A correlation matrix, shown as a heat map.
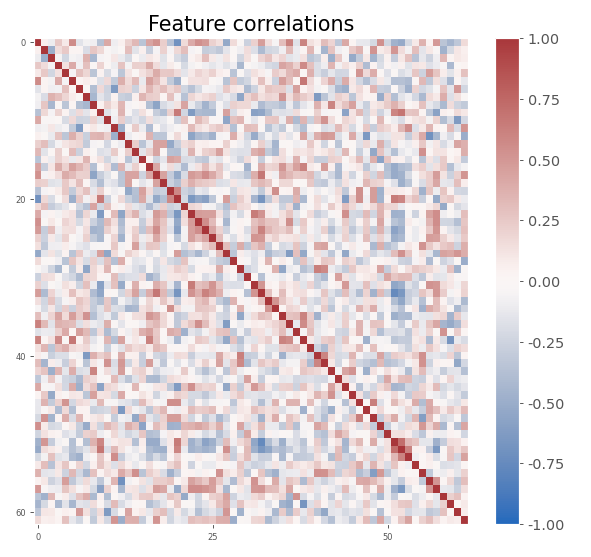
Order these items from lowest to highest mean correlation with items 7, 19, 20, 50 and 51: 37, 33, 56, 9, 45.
33, 45, 56, 37, 9
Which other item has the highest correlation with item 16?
38
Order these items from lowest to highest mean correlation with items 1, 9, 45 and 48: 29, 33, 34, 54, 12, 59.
33, 59, 34, 29, 12, 54
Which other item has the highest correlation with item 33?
34
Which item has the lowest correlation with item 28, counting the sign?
61
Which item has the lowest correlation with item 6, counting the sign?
11
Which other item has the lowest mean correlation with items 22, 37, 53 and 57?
12
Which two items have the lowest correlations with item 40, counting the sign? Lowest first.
7, 35
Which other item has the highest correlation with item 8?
42
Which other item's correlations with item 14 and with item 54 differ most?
48
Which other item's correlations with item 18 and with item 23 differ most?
60
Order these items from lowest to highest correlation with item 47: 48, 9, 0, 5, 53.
5, 9, 0, 48, 53
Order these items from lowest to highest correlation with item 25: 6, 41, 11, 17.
6, 41, 11, 17
